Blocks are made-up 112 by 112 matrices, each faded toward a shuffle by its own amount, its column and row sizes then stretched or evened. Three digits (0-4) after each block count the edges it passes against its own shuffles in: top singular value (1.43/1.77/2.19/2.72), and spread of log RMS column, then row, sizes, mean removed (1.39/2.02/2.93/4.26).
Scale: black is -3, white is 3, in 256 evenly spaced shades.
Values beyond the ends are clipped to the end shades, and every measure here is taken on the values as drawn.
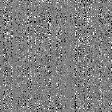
0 4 2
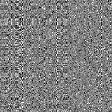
4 3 0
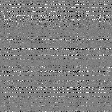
2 2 4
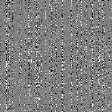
2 4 2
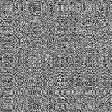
4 1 0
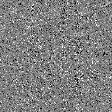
0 2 0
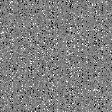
0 3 1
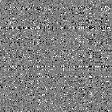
3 2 3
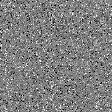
2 1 0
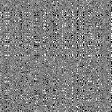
4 3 2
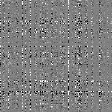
1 4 3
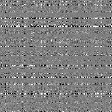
4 2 4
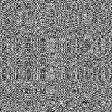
4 1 0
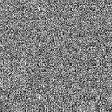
3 1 1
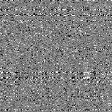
3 0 3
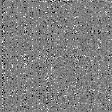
1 3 2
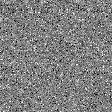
1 0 0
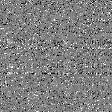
2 0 2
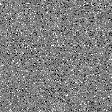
2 0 2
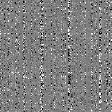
3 4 1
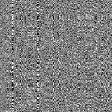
4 3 0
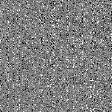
1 3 1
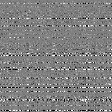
4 1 4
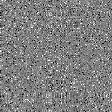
3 1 0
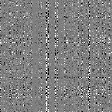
3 4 2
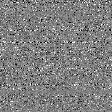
0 0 3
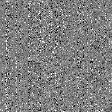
0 3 1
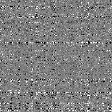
3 2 3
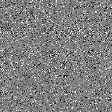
2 1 2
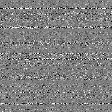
2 0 4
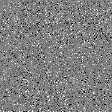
0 1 2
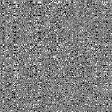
3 2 2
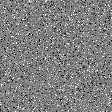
0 0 0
